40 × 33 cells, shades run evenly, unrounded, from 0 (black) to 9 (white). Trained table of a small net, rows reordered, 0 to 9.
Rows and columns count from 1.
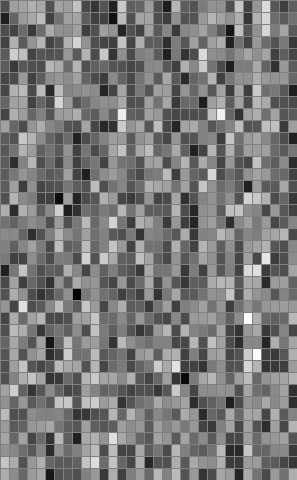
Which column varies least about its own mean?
15
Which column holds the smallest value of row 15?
10
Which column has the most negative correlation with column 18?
24
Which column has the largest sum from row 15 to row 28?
28
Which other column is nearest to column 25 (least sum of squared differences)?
2
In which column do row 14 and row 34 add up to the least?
33
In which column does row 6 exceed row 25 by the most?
9
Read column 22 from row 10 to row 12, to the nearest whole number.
3 6 3
